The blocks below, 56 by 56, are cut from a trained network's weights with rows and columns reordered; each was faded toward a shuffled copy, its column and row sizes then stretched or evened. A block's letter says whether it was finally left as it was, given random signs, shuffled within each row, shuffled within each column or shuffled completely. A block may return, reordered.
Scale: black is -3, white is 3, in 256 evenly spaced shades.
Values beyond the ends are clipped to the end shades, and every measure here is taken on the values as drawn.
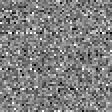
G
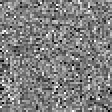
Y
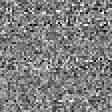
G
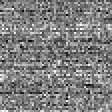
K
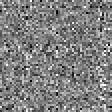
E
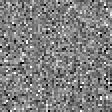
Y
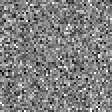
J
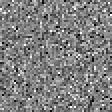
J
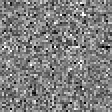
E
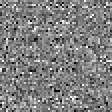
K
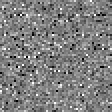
G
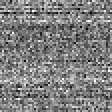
G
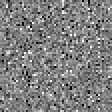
Y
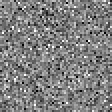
J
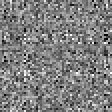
E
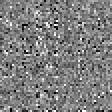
E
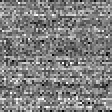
G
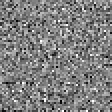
G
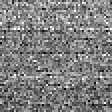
G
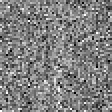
Y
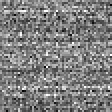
K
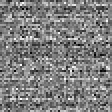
K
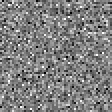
J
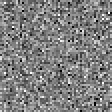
Y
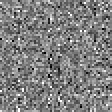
Y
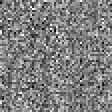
Y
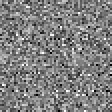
G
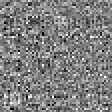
K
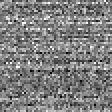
G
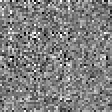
E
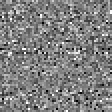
G
